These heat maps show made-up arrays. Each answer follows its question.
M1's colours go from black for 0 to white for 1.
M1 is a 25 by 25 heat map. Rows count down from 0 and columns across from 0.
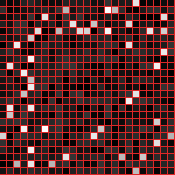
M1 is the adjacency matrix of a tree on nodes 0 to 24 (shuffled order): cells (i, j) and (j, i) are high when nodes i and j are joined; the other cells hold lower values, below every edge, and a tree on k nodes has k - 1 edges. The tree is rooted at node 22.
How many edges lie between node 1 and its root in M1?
2
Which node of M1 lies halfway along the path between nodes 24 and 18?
13
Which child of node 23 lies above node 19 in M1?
2
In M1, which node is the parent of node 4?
15
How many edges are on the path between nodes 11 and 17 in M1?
6
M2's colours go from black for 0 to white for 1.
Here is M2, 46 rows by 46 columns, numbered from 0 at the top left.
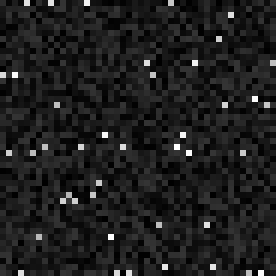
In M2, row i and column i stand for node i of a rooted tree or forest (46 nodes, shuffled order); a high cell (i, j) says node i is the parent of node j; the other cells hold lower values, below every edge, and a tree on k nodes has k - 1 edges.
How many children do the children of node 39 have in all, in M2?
1
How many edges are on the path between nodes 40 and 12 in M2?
2
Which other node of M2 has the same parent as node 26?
34
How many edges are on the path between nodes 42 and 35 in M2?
6
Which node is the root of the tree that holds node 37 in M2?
22
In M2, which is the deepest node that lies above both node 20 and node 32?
10
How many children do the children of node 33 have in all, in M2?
6
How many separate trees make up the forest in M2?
4
